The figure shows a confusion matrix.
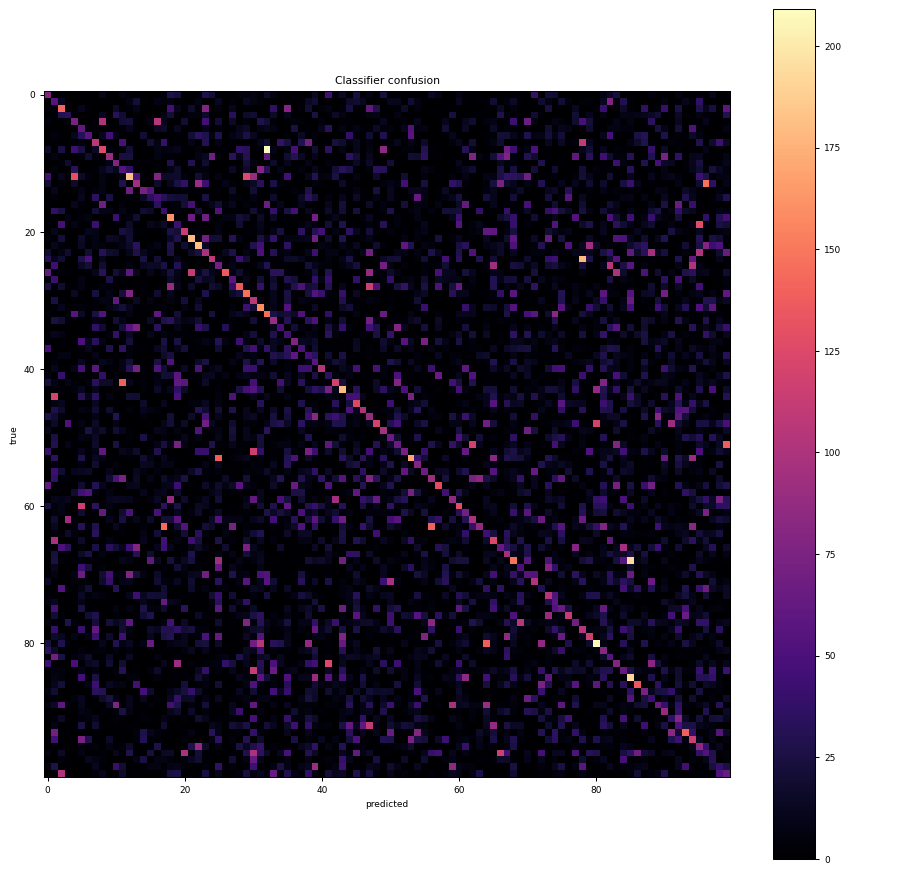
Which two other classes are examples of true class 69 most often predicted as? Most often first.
73, 25
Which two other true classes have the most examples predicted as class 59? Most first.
89, 98
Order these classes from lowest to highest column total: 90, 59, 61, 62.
59, 62, 61, 90
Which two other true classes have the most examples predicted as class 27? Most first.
63, 44
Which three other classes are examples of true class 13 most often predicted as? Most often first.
96, 22, 66
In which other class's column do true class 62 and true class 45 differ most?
3
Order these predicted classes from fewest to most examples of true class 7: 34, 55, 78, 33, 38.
33, 55, 34, 38, 78
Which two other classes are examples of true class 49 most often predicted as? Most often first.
70, 22
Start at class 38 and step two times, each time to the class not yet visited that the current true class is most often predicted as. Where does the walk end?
55
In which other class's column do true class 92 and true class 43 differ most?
47
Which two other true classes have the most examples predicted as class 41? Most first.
83, 43
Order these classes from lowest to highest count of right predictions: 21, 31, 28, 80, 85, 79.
79, 28, 31, 21, 85, 80
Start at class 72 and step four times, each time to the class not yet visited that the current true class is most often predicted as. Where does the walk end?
30
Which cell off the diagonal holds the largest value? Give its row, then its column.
8, 32
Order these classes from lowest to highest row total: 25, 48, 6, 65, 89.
6, 65, 25, 89, 48
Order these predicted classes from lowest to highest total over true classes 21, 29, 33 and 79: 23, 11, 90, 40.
40, 11, 90, 23
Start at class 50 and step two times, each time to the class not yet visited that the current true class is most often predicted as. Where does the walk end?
5
